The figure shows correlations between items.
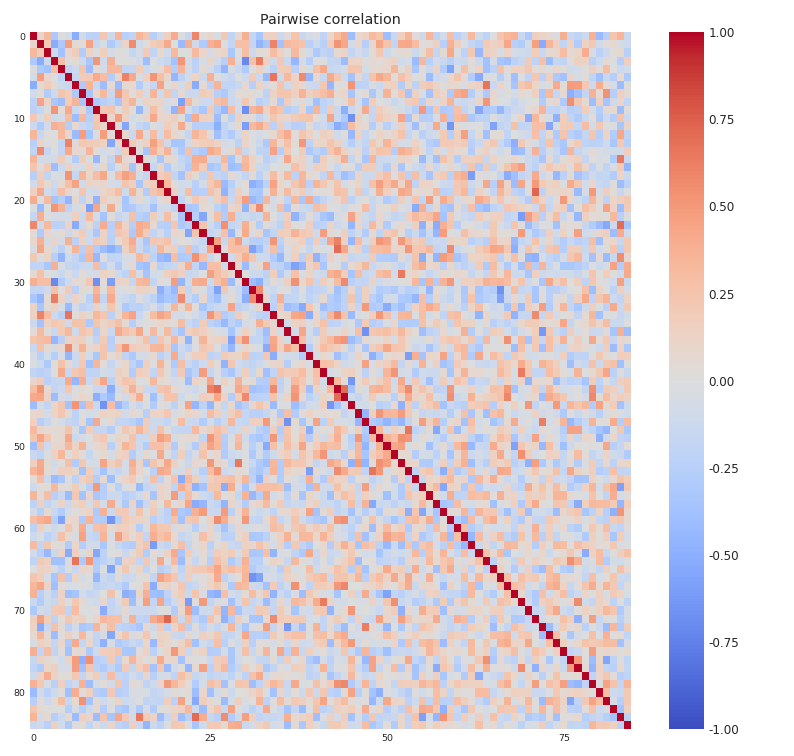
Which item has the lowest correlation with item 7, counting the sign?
76
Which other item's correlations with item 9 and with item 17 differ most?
21
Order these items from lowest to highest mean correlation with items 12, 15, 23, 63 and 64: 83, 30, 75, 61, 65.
65, 75, 61, 30, 83
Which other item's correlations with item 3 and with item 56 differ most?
30
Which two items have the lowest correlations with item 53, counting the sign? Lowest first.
39, 58
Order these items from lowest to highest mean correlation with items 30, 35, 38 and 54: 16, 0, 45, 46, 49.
45, 46, 49, 0, 16
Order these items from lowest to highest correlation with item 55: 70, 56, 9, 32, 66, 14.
66, 14, 56, 32, 70, 9
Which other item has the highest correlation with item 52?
29
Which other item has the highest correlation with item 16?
69
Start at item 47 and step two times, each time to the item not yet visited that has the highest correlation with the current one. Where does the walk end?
33
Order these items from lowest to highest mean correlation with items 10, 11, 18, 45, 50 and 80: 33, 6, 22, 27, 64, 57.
27, 33, 22, 64, 57, 6
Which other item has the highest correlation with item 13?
5
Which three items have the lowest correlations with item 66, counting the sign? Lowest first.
31, 32, 9
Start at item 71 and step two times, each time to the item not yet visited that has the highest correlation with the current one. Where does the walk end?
79
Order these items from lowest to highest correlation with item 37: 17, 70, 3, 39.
3, 70, 17, 39
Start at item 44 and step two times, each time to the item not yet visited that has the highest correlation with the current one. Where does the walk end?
26
